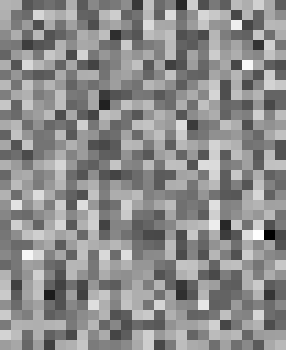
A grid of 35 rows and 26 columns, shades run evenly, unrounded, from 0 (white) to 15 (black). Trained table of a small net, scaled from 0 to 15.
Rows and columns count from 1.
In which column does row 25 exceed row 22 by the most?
6
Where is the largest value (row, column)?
24, 25
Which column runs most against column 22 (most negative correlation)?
4
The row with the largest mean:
29
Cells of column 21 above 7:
21
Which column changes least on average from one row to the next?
13
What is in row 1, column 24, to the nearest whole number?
3
